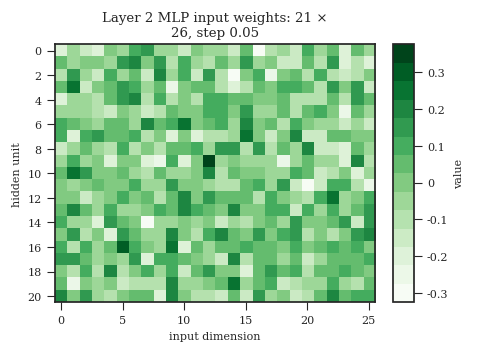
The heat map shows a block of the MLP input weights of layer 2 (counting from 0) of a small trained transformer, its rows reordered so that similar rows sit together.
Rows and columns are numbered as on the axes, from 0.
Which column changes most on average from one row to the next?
1
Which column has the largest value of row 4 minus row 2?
14
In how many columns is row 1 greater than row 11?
14
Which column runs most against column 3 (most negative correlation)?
21
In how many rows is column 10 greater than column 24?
9
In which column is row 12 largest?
22
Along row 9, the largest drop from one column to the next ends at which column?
13
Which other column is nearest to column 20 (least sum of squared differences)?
11
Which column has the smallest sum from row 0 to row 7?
23
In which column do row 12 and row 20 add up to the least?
8
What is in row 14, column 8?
-0.05
